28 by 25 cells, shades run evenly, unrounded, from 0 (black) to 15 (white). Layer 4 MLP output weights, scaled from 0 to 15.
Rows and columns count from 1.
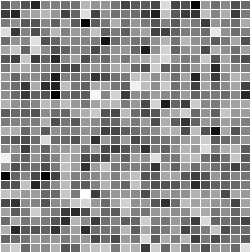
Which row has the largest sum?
28
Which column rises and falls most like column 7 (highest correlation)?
14
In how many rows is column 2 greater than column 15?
12
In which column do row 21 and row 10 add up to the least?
20
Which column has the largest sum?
17
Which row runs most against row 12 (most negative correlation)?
27
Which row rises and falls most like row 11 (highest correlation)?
10
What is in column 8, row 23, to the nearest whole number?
12
